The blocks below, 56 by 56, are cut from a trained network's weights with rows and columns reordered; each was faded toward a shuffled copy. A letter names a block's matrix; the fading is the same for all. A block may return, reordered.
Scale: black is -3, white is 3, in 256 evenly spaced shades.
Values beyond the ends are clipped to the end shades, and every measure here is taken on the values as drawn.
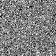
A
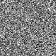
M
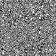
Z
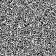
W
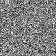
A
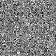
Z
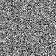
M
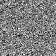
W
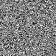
W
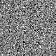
Z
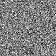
W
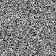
Z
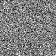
W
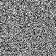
W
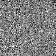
Z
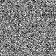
A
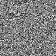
W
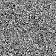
W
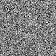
M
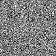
A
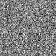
A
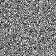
M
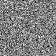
M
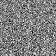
A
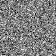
A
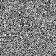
W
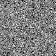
Z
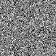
Z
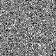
Z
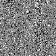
Z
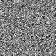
A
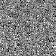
Z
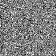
A
